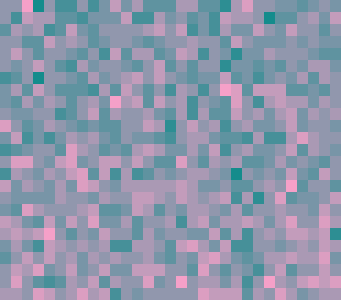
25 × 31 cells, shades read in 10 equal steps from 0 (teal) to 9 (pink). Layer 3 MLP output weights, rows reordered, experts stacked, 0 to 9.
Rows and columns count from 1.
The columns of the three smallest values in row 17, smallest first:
24, 22, 27
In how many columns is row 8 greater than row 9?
9
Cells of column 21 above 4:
11
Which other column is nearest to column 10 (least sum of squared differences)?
6
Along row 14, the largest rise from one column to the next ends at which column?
17
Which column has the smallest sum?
16
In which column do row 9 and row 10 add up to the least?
18
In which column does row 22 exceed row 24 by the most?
5
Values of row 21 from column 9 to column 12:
5 6 2 2
